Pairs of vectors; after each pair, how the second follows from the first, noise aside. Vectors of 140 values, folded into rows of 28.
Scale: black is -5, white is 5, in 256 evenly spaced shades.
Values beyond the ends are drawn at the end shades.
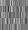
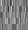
sign-scrambled.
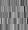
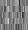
wrapped around.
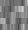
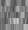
wrapped around.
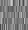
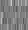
partly zeroed.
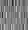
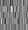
wrapped around, negated.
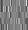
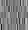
reversed, negated.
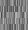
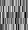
negated, scaled up.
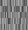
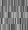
wrapped around, negated.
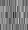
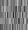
sign-scrambled.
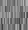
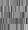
shuffled.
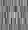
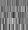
wrapped around.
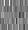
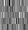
sign-scrambled.
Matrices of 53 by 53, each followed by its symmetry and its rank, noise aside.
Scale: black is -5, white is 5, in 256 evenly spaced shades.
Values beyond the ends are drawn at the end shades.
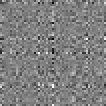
no symmetry, rank three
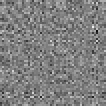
antisymmetric, rank four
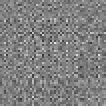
no symmetry, rank three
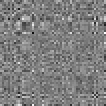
symmetric, rank three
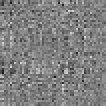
no symmetry, rank five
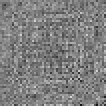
symmetric, rank four
